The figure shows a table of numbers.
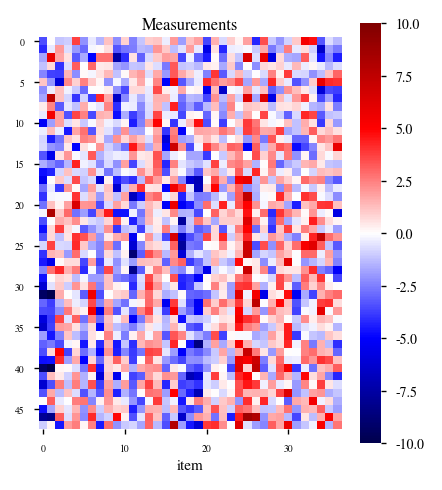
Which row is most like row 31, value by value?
40
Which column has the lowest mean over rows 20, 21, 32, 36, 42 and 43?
19
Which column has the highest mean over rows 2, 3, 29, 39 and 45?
25
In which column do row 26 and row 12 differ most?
11
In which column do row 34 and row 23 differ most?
26
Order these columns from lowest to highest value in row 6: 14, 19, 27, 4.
4, 19, 27, 14
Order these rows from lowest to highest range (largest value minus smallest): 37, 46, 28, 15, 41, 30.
15, 30, 41, 37, 28, 46
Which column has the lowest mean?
0
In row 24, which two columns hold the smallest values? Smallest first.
17, 11
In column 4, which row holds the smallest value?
13
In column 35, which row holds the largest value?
46
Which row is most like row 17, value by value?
41
